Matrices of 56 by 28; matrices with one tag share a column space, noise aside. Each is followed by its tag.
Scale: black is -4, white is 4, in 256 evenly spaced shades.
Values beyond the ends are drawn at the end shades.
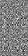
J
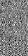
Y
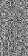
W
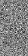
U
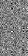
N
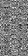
J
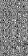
W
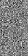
W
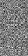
J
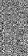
Y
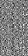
J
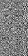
U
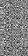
J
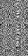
J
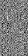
U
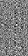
J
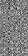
N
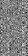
N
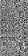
W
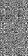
U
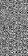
N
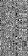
W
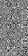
J
